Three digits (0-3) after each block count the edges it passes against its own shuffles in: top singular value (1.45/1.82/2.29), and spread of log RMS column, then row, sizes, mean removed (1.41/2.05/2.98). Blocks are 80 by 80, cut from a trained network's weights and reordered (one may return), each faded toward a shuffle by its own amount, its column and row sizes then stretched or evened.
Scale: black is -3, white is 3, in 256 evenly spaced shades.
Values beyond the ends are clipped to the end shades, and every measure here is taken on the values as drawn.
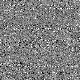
0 0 2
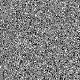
1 1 0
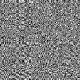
3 1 1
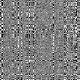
3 3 2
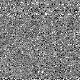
1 1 2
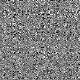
1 2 2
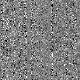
0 3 0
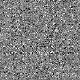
1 1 2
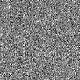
2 1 0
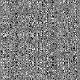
2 3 1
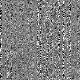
0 3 0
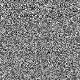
0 1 2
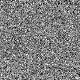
0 0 1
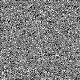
0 0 1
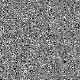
1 2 1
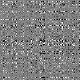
1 3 3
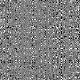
2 3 2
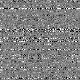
2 0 3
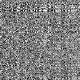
2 0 2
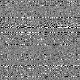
3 1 3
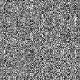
2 2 0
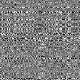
3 1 3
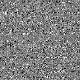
1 1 2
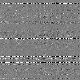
3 0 3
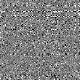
2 2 2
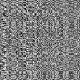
3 2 0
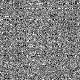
1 0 2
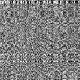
3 0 2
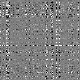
2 3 3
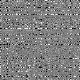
0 2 3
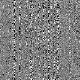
1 3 1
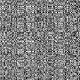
3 1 2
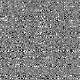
0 2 3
